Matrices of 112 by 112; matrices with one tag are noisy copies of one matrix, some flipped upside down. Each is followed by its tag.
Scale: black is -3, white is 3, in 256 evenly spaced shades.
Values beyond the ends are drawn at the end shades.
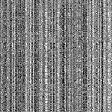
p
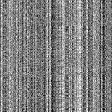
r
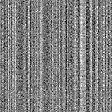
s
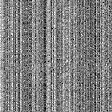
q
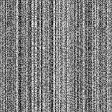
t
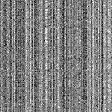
p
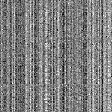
p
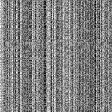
q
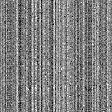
t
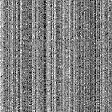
q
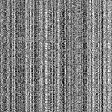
p
